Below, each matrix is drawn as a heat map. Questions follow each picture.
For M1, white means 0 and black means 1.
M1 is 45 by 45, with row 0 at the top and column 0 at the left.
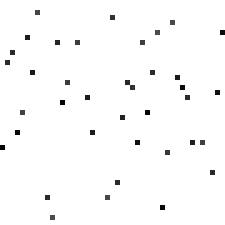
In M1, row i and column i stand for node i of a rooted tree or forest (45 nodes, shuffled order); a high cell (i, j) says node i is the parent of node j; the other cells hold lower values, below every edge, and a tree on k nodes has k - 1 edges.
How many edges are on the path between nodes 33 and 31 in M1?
4
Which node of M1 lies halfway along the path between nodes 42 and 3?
4
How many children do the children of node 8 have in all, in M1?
4
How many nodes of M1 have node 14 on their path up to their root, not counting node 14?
5
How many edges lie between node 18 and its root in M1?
3
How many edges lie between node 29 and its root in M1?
5
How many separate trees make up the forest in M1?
7
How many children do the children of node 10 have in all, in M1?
1
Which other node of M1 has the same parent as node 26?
36
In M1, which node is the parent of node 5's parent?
2
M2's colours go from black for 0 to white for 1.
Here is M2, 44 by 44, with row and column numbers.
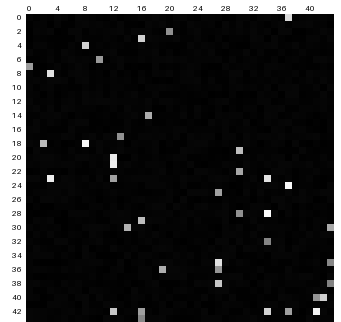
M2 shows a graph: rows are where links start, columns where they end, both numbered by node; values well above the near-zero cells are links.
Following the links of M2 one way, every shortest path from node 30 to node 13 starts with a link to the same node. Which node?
node 14
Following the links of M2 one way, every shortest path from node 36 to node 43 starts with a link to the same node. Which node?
node 19
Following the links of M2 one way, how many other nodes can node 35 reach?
3
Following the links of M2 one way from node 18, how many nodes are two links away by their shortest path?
2
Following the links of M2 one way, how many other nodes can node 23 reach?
4
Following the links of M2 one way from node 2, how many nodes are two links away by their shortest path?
1
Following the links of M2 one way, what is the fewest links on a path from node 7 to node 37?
2
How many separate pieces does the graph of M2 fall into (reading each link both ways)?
11
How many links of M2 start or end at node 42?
6
